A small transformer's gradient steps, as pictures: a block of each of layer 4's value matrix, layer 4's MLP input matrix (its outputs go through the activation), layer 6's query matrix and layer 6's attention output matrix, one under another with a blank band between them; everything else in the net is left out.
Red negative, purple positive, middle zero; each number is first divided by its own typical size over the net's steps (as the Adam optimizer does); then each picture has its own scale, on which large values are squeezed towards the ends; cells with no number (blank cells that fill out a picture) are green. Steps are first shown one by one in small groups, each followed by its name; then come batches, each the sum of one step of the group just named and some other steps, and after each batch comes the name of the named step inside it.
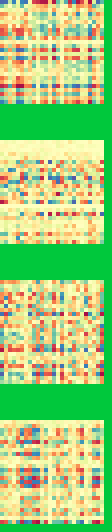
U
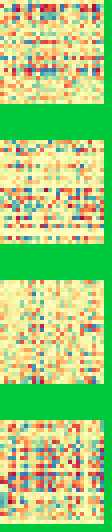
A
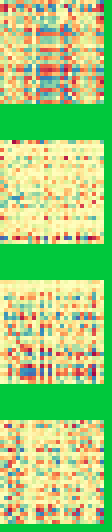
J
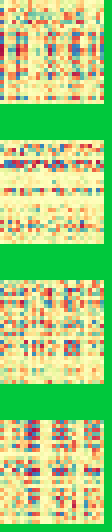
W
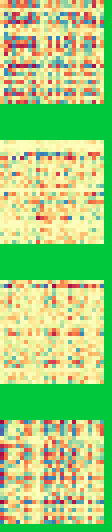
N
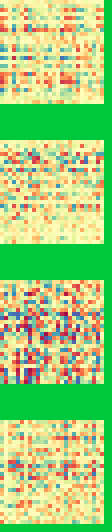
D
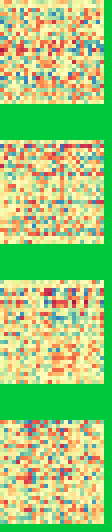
W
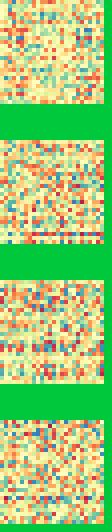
U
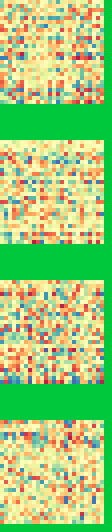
D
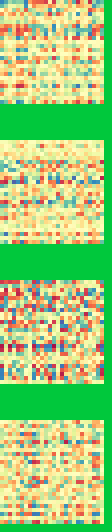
U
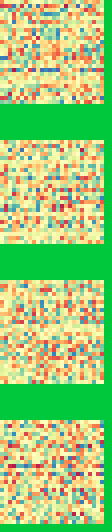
A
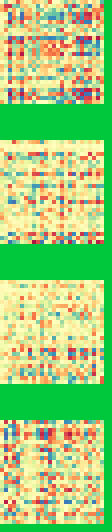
J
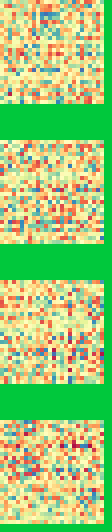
W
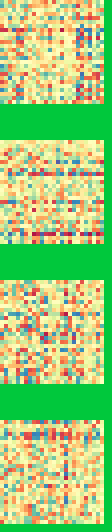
D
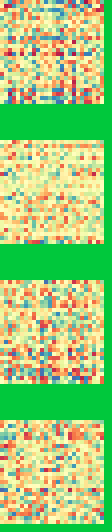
J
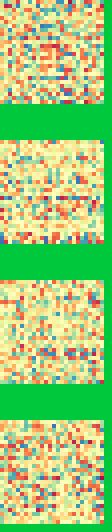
J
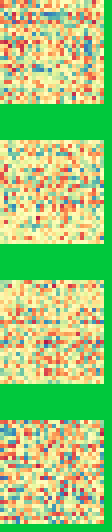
N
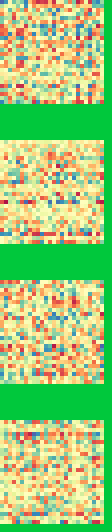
U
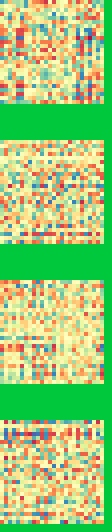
U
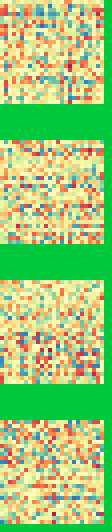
J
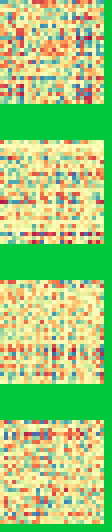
U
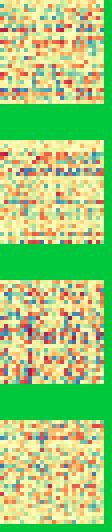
D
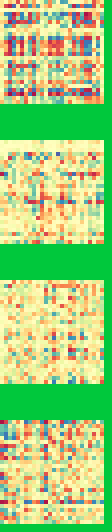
N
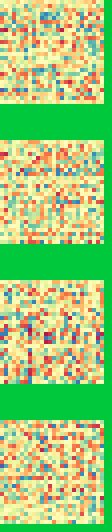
D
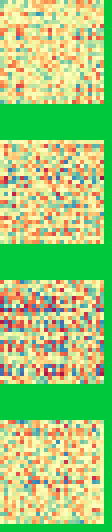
U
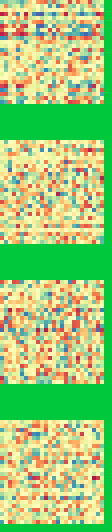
U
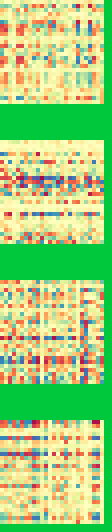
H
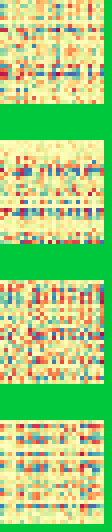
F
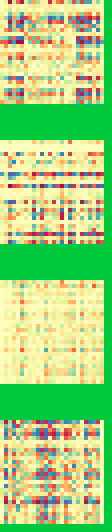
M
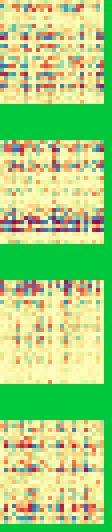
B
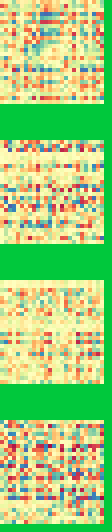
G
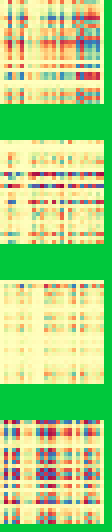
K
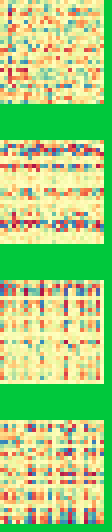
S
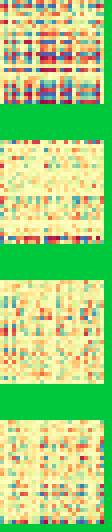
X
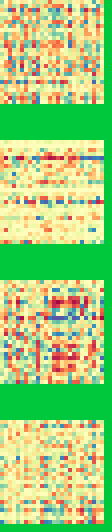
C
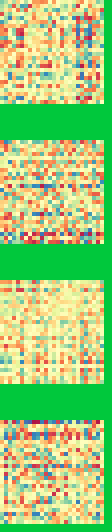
H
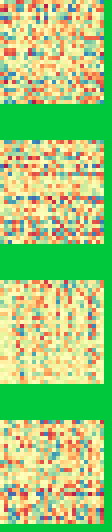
B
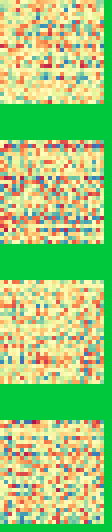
H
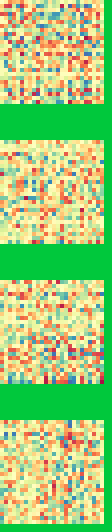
M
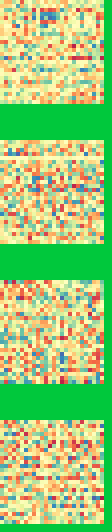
G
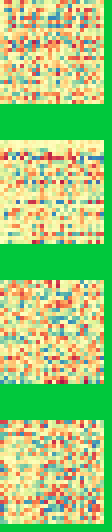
C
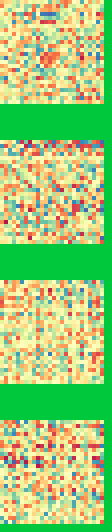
G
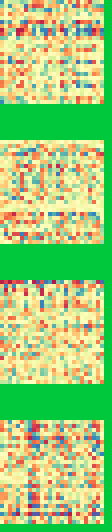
S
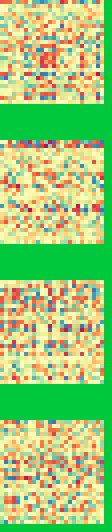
K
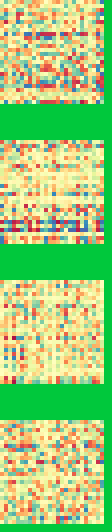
B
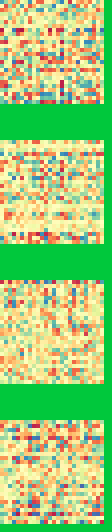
X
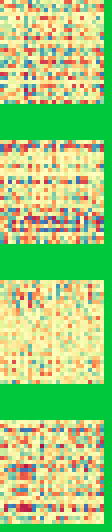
B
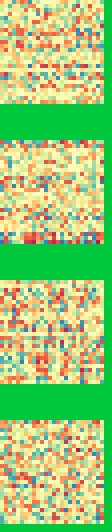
H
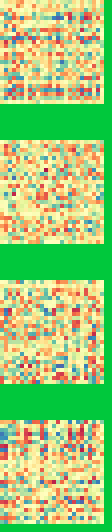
M
